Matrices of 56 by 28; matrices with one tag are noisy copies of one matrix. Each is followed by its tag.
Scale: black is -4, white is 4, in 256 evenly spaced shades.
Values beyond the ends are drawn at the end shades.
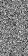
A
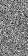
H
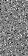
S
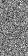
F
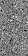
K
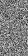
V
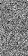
S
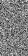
S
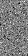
F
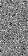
A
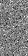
F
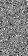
A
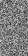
A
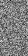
A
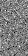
S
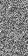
H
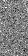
H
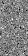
K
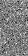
S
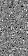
K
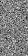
V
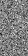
K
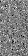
H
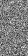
F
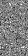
F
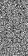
H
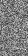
K
